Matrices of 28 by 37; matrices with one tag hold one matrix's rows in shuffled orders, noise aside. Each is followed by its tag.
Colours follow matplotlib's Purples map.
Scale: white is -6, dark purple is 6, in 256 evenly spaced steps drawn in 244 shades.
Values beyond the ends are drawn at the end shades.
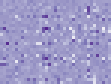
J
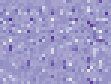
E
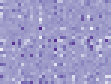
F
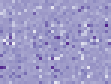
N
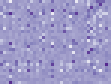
E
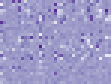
F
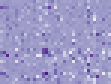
J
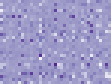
F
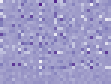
F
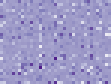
F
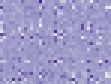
F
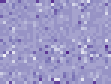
N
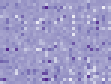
J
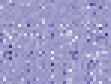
E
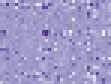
J
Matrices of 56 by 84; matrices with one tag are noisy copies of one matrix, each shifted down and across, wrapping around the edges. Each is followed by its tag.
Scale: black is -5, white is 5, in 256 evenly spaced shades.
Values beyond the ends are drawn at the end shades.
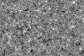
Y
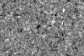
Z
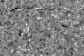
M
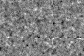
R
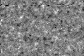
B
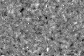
Z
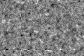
R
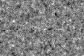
Y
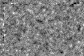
M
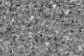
B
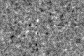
Z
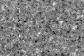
B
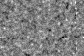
M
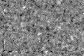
B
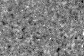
Z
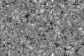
Z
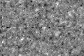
B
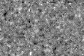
Z
